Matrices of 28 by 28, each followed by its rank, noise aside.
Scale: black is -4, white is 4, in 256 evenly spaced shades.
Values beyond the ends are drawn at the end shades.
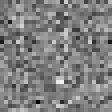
seven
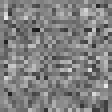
six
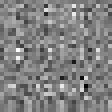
four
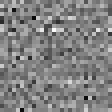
six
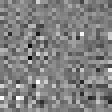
four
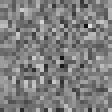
six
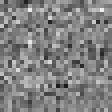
eight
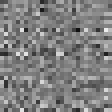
four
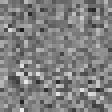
eight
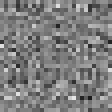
six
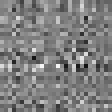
four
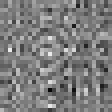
four
